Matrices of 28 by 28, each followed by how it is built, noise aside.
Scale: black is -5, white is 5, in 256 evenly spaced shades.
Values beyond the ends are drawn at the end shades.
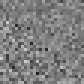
lower triangular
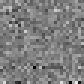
uneven rows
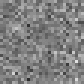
repeating rows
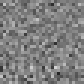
low rank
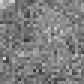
smooth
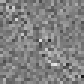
banded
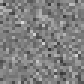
diagonal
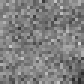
smooth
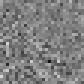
lower triangular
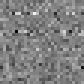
uneven rows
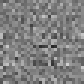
low rank
